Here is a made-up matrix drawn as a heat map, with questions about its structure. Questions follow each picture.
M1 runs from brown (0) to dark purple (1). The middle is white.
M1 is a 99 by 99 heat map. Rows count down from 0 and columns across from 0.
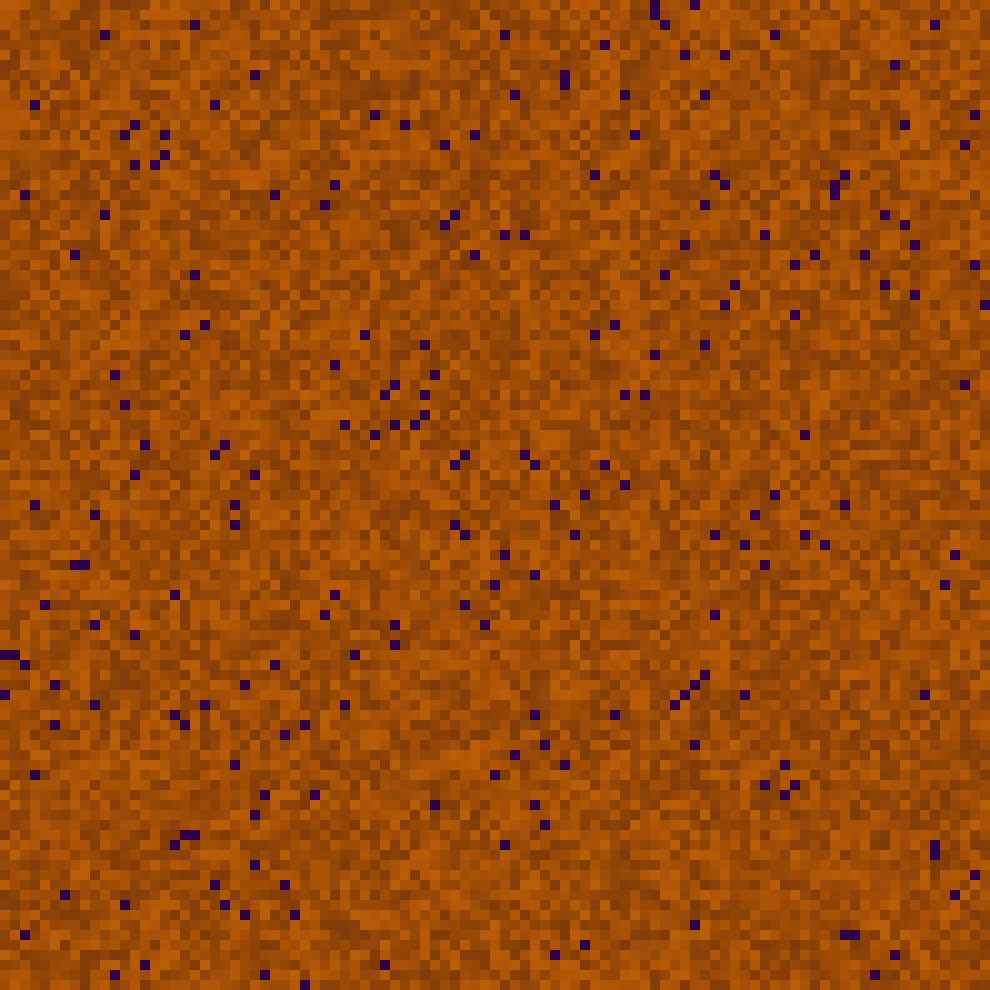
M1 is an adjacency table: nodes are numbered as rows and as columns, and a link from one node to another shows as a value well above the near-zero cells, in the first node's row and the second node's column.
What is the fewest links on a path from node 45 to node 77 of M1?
4
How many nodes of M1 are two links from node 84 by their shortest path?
7
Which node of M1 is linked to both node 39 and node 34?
node 42
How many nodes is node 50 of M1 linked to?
4
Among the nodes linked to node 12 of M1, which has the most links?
node 13
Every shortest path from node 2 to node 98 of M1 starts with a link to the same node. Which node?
node 19
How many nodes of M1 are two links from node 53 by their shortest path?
5
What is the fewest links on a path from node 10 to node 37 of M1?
7
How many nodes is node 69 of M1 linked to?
4
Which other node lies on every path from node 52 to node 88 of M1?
node 21
